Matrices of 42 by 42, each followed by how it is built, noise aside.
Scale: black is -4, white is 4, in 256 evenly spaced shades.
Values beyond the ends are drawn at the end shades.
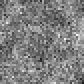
smooth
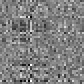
low rank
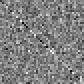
diagonal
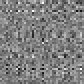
low rank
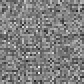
blocks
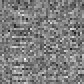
blocks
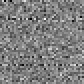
uneven rows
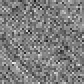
Toeplitz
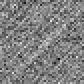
Hankel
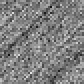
Hankel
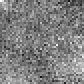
smooth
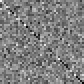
diagonal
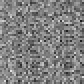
blocks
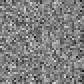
repeating rows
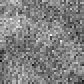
smooth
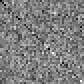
diagonal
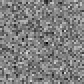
repeating rows
